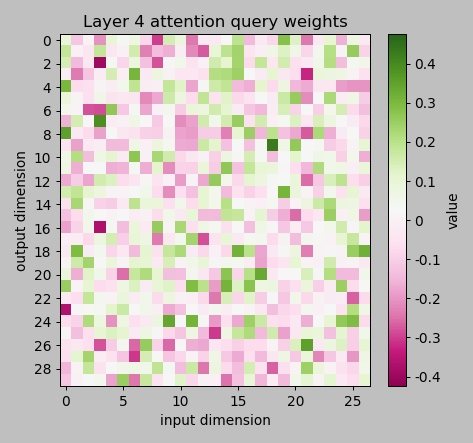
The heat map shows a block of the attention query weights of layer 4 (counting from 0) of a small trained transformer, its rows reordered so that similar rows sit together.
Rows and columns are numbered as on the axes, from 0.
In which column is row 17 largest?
11
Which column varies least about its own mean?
22
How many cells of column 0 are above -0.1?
23
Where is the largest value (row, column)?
9, 18
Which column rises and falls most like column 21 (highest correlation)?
7
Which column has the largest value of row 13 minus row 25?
19
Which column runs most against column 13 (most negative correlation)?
16
